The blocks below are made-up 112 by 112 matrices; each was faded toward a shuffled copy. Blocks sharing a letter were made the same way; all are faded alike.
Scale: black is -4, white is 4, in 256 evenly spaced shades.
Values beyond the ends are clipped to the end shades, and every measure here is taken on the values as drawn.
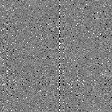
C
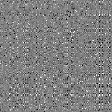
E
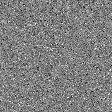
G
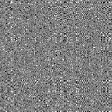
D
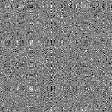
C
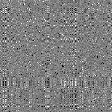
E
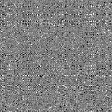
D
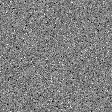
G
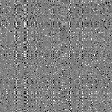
E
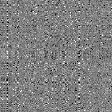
C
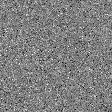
G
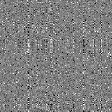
C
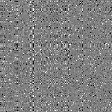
E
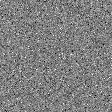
G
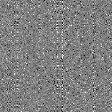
C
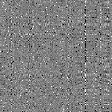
C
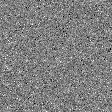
G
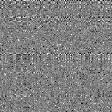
D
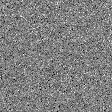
G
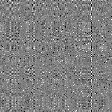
E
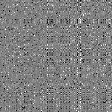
E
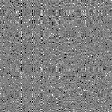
E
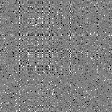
E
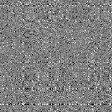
D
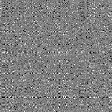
D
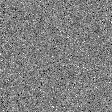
G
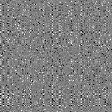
E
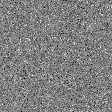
G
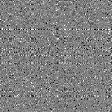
D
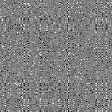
E
